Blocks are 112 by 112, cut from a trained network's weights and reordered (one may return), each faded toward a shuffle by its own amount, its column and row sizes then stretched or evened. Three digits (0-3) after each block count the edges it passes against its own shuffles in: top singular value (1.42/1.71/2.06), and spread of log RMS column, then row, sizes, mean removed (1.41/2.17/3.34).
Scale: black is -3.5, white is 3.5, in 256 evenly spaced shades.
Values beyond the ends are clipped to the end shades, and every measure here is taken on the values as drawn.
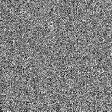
2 0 1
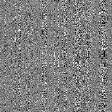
2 3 0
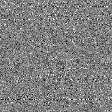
2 0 2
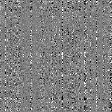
1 3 2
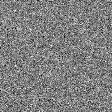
0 0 1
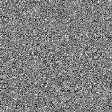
2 1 2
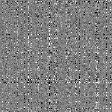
2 3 2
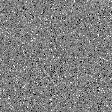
0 1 0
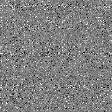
1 1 2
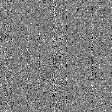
1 3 1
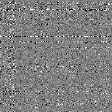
1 2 3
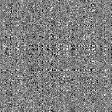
3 2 2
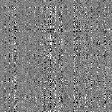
3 3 2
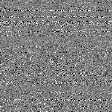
1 1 3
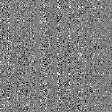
1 3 2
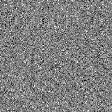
2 1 0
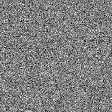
1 1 1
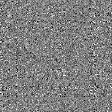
0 2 2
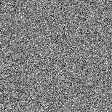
0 0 0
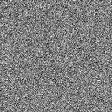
2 0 0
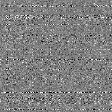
1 1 3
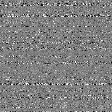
1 0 3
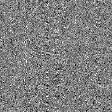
2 2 0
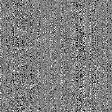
2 3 1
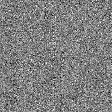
0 1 0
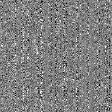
1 3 0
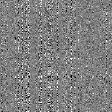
2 3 1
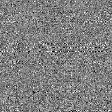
1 1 2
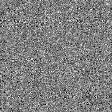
1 0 2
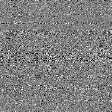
0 1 3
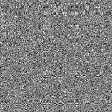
3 1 1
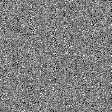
0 2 0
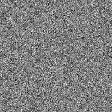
2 1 0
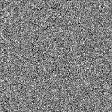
2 1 0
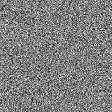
2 1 1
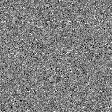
1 0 1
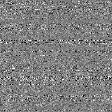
0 1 3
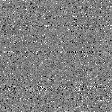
1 1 2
